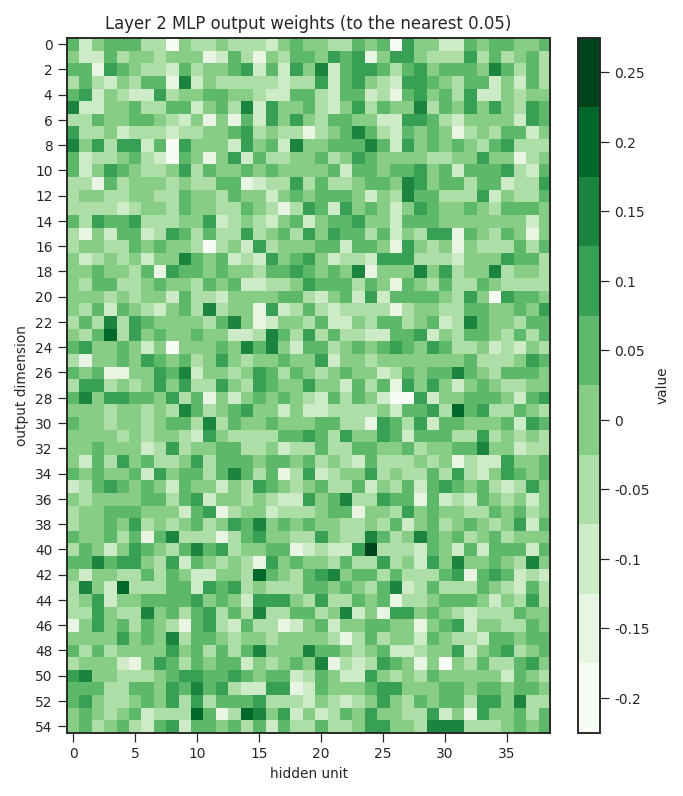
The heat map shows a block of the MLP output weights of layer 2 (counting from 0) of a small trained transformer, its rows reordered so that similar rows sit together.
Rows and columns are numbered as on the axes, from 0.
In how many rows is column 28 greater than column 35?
25
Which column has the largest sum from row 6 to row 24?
27
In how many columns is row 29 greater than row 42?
20
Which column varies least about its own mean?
38
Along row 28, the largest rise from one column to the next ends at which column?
28
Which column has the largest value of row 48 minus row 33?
31
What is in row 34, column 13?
0.15
